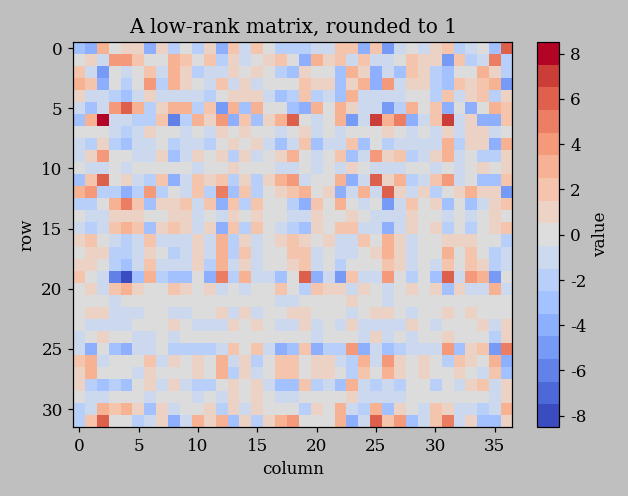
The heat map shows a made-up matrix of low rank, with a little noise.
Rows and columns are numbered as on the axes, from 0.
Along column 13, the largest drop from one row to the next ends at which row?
6
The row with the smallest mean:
25
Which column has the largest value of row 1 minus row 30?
35
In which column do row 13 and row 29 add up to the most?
4
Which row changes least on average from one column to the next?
21
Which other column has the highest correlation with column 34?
23
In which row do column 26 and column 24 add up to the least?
0
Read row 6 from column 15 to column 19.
-3 1 3 6 0
